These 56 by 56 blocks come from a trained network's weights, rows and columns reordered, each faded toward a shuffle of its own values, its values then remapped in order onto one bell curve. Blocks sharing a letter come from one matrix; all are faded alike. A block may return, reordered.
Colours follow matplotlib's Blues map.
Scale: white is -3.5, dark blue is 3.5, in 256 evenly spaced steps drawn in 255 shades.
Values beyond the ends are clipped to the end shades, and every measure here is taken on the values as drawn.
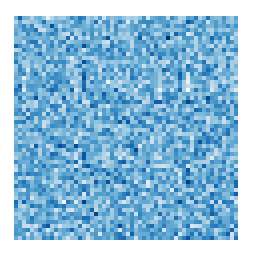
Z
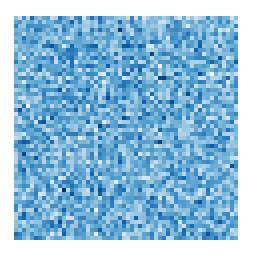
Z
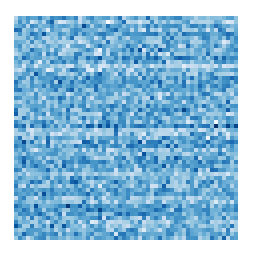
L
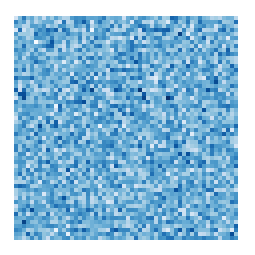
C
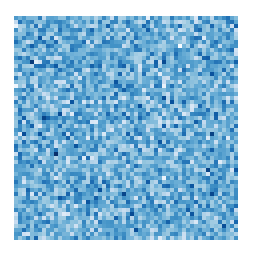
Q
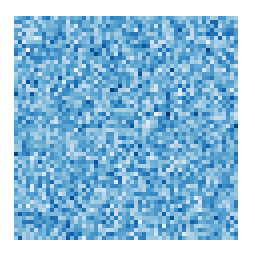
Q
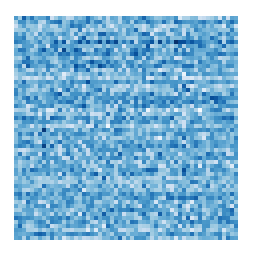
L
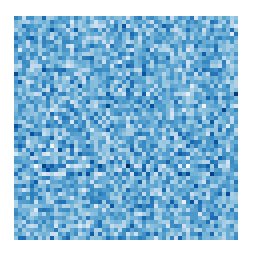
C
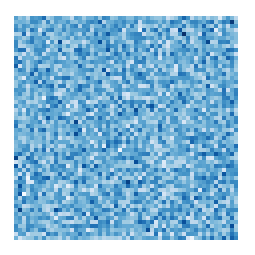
Q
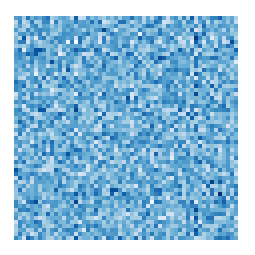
Z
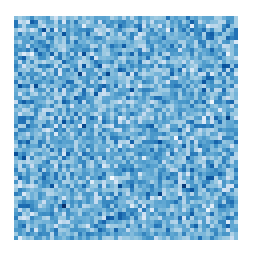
Z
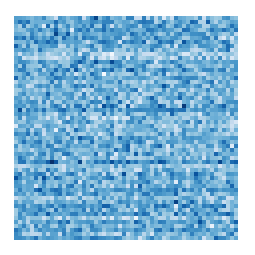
L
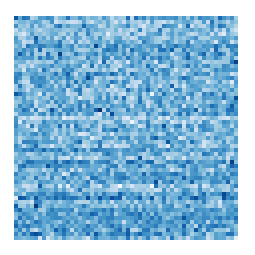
L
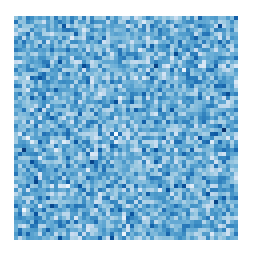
Q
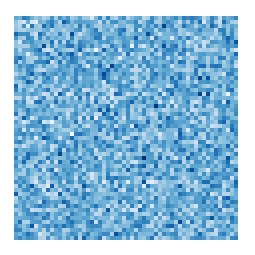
Q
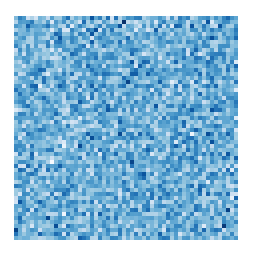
Q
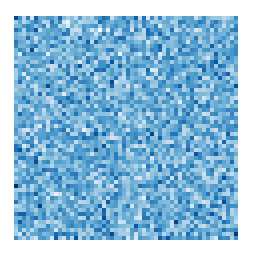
Q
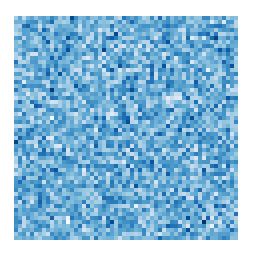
Q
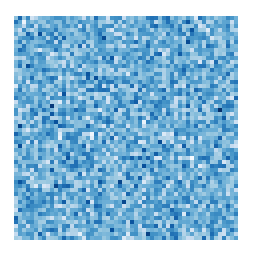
Q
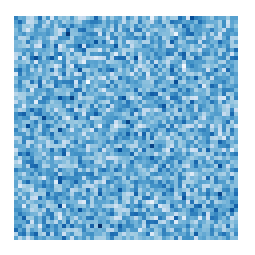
Q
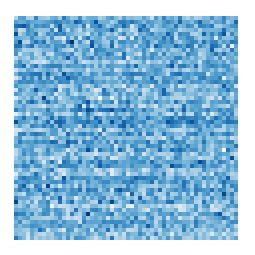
L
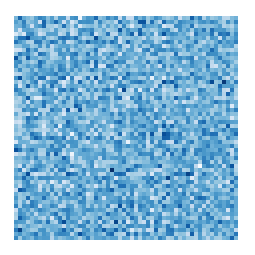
Z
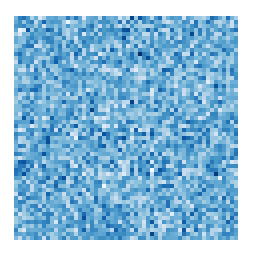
Z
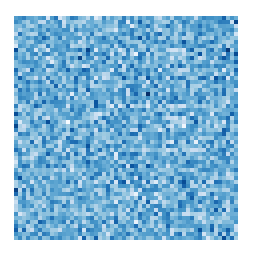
Z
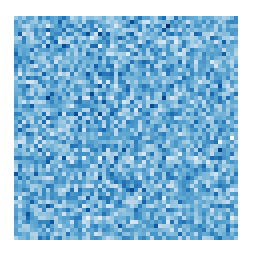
Z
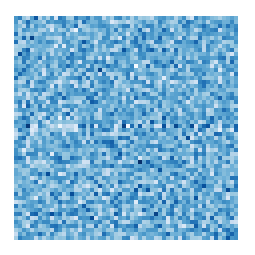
C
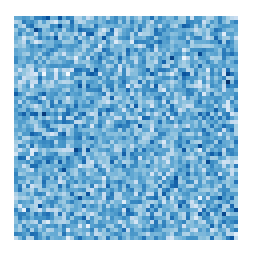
C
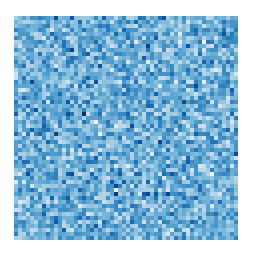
Q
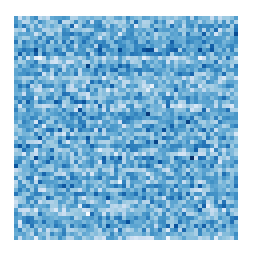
L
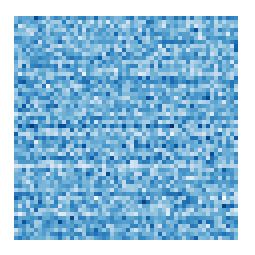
L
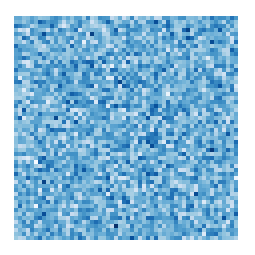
Q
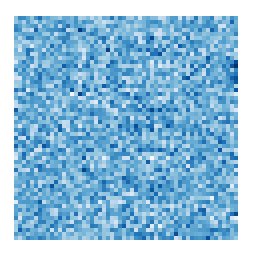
Z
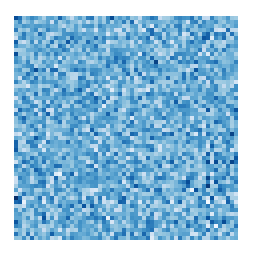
Z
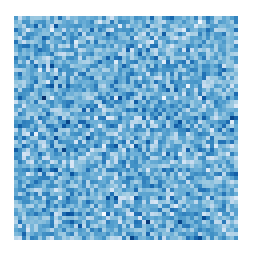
C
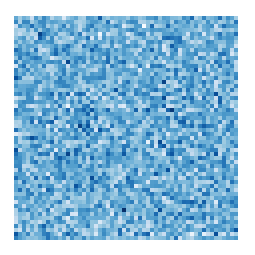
Z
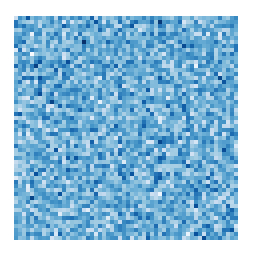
Q
